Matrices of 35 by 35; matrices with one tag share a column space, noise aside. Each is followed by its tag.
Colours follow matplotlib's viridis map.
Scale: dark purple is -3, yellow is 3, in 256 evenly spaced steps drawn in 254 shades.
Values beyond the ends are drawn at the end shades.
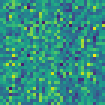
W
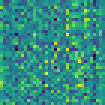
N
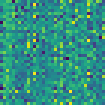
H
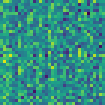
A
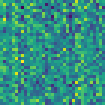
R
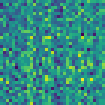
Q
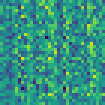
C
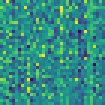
C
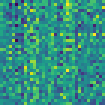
R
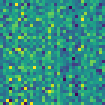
Q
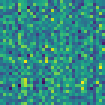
N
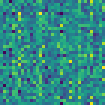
A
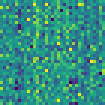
N
